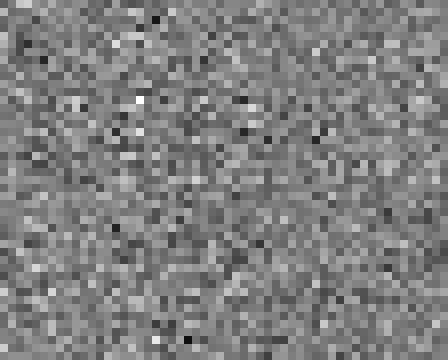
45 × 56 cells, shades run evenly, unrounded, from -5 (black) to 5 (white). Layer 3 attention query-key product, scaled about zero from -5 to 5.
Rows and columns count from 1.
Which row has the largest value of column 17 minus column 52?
20
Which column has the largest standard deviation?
18
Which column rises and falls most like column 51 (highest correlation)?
39
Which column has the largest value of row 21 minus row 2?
46
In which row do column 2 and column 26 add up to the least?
8
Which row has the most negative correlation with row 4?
13
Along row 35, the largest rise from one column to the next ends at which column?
30
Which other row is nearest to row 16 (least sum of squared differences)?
36
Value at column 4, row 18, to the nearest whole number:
-1
